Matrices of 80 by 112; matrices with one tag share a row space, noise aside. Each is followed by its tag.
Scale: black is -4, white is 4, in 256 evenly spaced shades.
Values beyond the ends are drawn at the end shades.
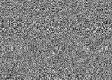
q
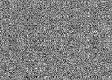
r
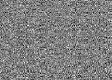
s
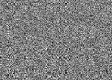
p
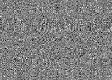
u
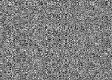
p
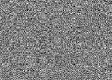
s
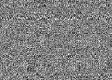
s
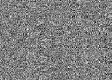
s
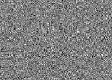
q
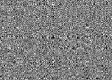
q
